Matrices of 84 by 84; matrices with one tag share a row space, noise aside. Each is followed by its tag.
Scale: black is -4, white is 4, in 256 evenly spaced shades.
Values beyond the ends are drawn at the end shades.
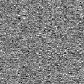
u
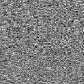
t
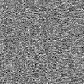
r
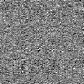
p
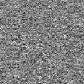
u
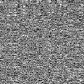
u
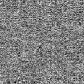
u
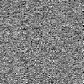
p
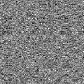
r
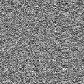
r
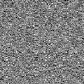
r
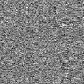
r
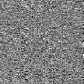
p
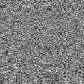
t
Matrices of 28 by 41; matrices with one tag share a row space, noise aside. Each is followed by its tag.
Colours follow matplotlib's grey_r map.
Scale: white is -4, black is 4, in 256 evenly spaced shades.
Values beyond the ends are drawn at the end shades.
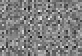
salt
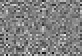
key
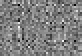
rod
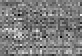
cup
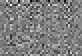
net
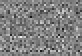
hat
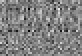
salt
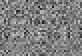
key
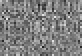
key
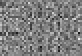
salt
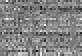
cup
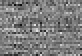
cup
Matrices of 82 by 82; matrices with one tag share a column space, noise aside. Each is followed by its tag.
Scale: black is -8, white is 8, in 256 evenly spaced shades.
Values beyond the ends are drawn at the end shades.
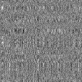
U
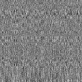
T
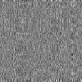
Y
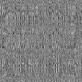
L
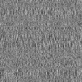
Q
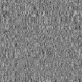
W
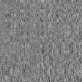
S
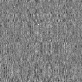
S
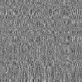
T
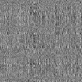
L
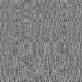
S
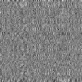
Y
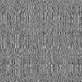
L
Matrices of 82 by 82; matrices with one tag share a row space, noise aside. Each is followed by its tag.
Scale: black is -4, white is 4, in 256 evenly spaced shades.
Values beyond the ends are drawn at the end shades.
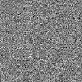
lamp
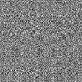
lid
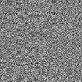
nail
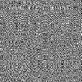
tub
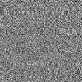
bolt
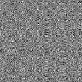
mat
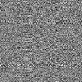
lamp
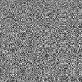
mat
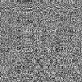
lamp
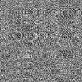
lamp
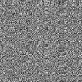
mat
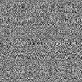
bolt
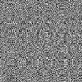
mat
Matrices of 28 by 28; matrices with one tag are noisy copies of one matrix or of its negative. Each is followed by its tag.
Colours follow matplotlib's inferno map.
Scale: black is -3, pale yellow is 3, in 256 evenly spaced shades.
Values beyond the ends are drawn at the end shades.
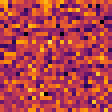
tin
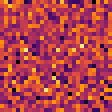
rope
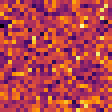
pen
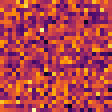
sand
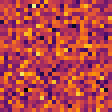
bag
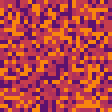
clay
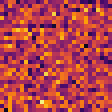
tin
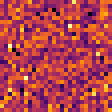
bag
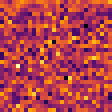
tin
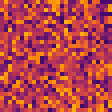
bag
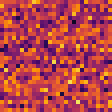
sand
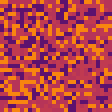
sand
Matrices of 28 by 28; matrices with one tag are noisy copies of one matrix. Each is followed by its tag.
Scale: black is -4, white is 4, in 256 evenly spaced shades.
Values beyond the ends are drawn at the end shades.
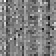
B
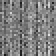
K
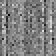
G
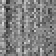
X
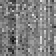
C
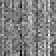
K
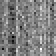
C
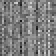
K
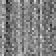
X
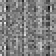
B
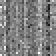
B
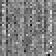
G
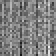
K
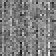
K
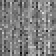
K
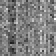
C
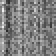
X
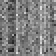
C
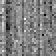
X
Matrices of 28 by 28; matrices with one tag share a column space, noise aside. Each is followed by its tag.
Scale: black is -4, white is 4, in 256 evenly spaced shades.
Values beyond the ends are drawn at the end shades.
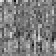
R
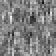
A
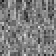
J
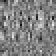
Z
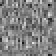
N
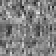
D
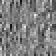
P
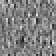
N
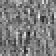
A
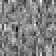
P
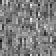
N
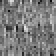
P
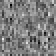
N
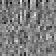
J
